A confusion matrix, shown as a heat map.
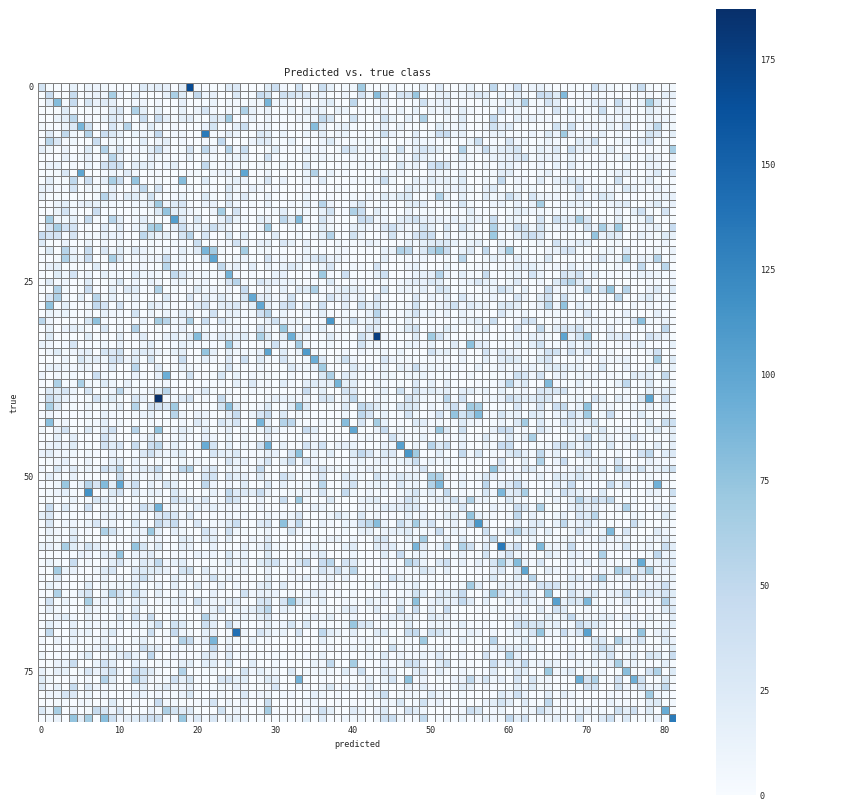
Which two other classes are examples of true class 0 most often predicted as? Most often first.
19, 41
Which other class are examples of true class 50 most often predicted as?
51
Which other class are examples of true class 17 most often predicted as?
33
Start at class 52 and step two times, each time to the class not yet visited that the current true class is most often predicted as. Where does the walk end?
21
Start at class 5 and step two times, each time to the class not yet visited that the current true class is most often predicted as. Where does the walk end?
79
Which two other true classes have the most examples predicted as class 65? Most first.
38, 75
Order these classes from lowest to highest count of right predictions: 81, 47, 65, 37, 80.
37, 65, 80, 47, 81
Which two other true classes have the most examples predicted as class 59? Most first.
52, 61
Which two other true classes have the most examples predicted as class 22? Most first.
71, 21
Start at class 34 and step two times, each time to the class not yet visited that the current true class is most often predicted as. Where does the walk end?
43
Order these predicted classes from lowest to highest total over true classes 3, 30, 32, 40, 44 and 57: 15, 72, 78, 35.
35, 72, 78, 15
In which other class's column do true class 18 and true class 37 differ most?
16
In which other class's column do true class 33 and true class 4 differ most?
55
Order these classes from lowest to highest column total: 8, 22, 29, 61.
22, 8, 61, 29
